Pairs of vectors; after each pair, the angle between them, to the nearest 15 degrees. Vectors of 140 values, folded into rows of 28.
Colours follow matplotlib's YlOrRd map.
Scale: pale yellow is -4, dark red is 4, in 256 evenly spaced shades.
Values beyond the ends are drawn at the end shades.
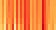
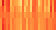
105 degrees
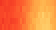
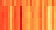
60 degrees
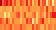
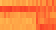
120 degrees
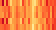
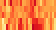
135 degrees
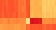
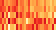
60 degrees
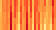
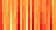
150 degrees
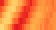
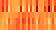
75 degrees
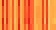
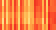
165 degrees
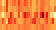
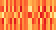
60 degrees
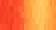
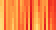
105 degrees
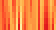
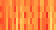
45 degrees
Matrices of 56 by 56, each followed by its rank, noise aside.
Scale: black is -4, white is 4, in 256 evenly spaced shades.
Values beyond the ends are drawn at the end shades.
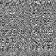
seven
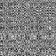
five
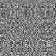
six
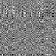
five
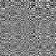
four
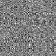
seven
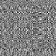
five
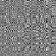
four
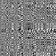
four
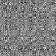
five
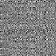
seven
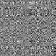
seven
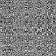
six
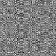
seven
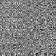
six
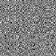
five
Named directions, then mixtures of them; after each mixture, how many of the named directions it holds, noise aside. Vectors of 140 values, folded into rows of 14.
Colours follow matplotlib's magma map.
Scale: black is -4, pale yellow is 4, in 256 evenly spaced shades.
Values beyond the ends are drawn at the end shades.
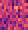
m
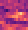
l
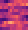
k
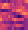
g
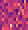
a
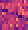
three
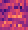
four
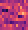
four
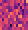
two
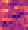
three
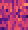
two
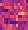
four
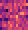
four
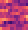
one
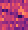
two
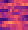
one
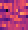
four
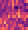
two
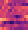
two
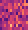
three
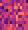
three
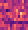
four
